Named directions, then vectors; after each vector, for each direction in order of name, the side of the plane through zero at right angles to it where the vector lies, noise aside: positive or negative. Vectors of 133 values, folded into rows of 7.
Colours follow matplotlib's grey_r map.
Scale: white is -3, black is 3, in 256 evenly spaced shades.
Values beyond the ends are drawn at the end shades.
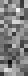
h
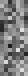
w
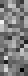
positive, negative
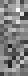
positive, positive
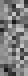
negative, positive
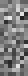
positive, positive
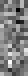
negative, negative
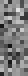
positive, positive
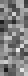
negative, positive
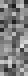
negative, positive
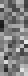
negative, positive
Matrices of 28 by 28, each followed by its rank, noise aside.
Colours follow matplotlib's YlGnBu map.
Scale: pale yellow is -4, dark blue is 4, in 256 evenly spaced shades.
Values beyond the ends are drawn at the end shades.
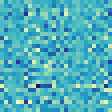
five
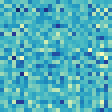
five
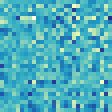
five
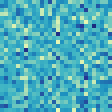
six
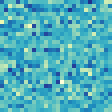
six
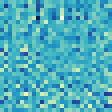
four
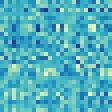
four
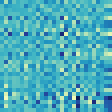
three
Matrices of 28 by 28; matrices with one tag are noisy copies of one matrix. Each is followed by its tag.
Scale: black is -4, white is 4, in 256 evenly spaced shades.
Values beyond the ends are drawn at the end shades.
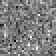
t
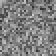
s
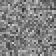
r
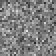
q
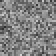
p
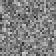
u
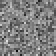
q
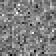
p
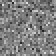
s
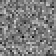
t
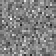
t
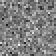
s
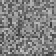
t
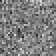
t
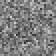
t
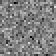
t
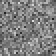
t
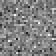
u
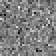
s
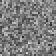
t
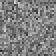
u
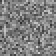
t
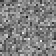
p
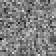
s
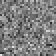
t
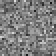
u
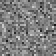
u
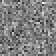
t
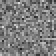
u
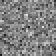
r
